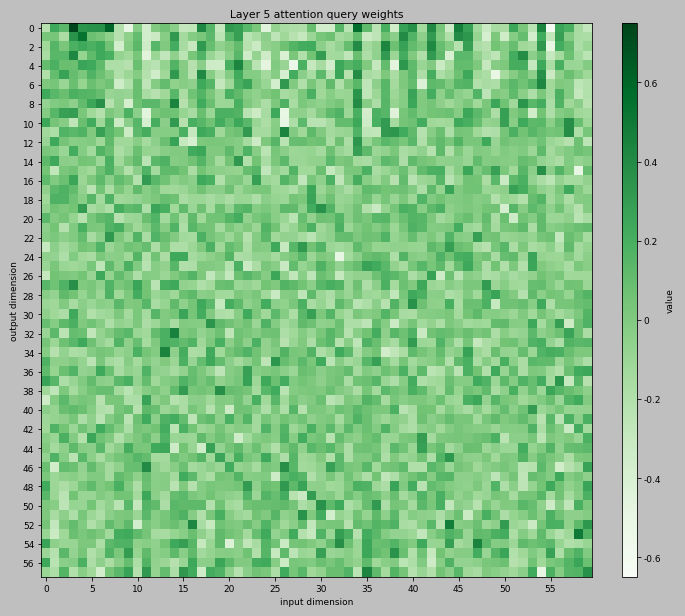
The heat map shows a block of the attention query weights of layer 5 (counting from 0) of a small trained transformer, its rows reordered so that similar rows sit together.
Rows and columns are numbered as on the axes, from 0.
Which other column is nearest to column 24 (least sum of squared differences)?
44
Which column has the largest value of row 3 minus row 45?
3
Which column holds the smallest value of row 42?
57
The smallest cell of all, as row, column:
0, 55
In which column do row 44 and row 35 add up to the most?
18
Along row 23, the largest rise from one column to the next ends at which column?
27
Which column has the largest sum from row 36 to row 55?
11
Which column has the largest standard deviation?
26
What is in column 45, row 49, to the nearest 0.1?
-0.1
